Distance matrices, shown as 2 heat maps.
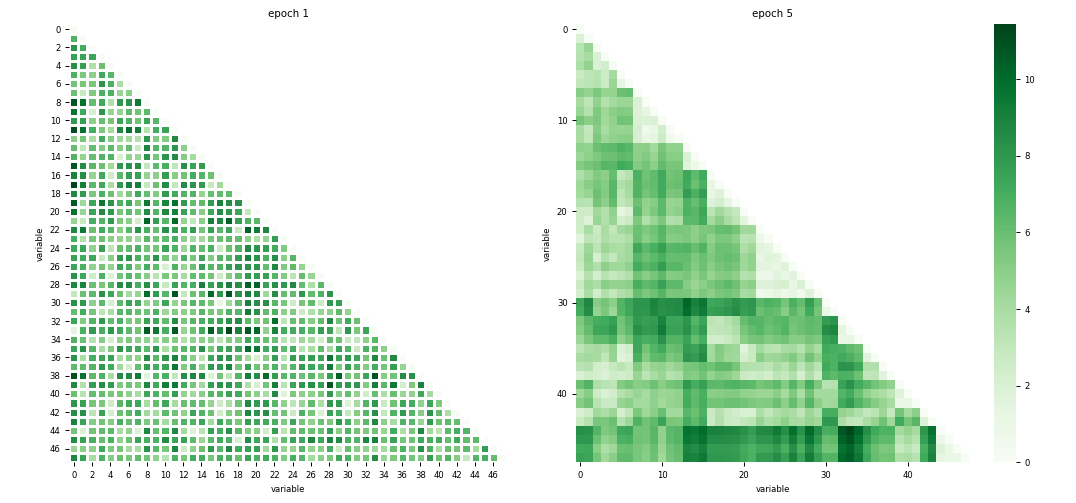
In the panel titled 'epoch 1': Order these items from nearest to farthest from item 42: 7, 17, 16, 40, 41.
16, 41, 17, 40, 7
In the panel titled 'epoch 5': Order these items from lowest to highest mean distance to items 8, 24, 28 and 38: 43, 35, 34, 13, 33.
35, 43, 13, 34, 33
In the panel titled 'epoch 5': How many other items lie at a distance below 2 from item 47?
3
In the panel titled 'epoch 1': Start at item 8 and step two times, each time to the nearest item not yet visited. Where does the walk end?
15
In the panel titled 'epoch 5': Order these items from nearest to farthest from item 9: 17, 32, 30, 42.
42, 17, 32, 30
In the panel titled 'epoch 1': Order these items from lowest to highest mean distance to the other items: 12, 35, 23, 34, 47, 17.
34, 23, 12, 47, 35, 17
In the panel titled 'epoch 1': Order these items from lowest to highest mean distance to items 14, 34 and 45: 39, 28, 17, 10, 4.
4, 39, 17, 10, 28
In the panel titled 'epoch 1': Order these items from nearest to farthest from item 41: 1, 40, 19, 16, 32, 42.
16, 42, 40, 32, 1, 19
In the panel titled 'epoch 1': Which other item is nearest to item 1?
44
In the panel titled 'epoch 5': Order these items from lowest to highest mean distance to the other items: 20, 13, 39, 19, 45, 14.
20, 19, 39, 14, 13, 45
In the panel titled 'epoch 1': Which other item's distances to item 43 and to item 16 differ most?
30
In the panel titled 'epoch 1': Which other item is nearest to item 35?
31
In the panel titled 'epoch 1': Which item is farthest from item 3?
19
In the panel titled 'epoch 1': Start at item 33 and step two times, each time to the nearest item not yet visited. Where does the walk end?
29
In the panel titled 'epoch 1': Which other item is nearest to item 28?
10
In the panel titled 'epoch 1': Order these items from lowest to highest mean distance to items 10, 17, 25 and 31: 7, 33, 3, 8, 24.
3, 8, 24, 7, 33
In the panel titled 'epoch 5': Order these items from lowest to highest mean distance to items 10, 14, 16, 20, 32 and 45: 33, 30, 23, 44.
23, 33, 44, 30
